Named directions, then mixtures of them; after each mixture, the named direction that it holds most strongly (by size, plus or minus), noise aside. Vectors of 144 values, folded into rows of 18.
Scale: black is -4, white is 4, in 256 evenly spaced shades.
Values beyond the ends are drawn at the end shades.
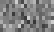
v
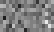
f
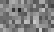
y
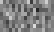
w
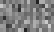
f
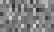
w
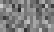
f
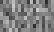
w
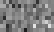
f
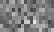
y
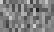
w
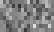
w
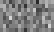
w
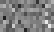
f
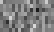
w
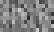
y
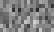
y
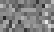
f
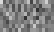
w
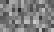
y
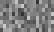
v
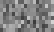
v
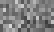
v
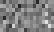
f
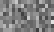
v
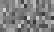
v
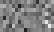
f
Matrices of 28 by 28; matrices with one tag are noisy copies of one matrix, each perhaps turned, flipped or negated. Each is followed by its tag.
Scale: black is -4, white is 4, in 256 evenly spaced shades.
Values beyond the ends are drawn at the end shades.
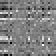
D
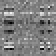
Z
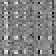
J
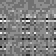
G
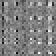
J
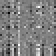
D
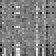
D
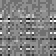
G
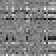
D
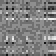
D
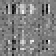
Z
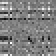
D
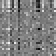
D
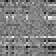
D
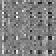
J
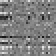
D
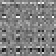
J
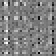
J
